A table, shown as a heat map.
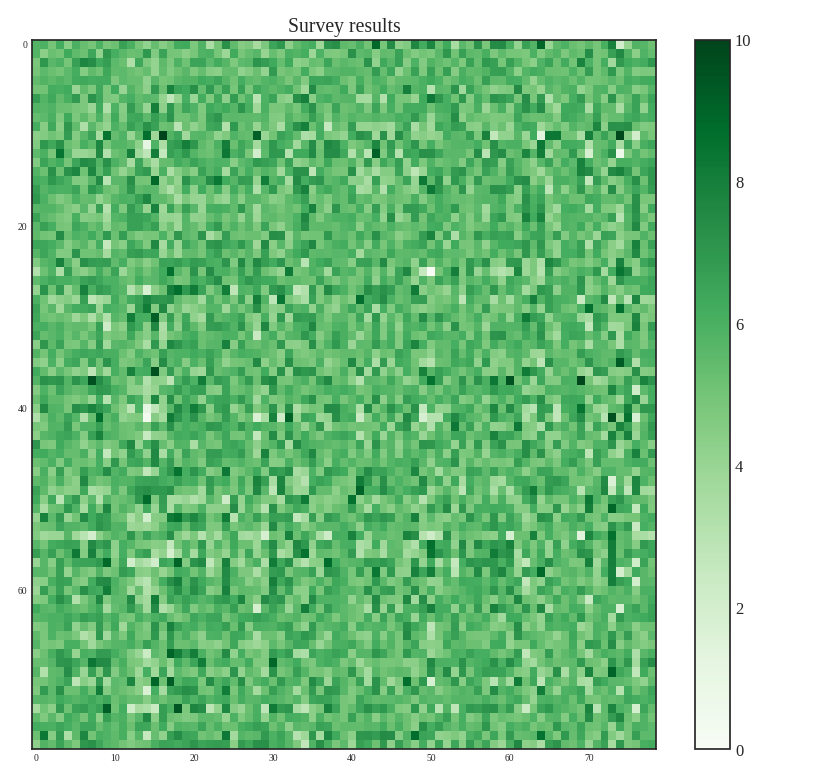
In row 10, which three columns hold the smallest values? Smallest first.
64, 76, 58
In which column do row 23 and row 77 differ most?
34
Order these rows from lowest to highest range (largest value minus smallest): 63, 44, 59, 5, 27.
63, 44, 5, 59, 27
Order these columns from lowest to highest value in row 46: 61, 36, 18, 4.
18, 36, 4, 61
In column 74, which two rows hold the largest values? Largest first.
10, 35
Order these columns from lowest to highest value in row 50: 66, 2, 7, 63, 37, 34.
37, 66, 7, 2, 63, 34
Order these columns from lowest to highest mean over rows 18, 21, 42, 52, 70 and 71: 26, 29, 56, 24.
29, 56, 26, 24
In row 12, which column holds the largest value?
43
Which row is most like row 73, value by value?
57
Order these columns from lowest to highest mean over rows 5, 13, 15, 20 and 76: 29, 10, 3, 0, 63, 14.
14, 63, 0, 10, 3, 29
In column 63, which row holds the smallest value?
40
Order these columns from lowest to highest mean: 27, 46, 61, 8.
46, 27, 61, 8
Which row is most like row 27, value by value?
52
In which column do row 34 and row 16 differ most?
50
